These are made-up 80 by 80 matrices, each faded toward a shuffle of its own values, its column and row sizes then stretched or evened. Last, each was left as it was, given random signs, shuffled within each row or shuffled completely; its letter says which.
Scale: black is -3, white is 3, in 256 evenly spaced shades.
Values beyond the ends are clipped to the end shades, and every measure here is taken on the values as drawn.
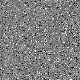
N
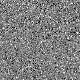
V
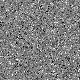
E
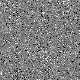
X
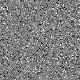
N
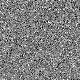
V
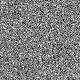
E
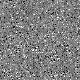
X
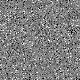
N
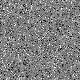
E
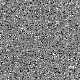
V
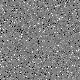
V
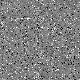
X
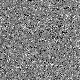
V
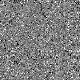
N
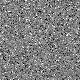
E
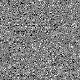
N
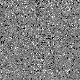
X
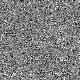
X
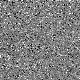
V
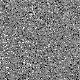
X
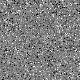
V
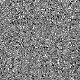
N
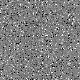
X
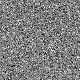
E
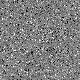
V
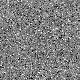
E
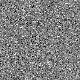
X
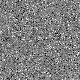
E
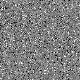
X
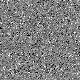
V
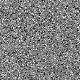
N
